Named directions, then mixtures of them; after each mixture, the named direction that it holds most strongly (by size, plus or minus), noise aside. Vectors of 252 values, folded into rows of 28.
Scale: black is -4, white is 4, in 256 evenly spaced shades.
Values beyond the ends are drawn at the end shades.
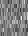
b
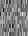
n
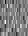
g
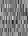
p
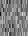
n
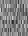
p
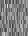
g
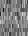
n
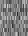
p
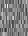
p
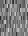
g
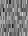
n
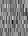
p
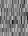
b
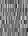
p
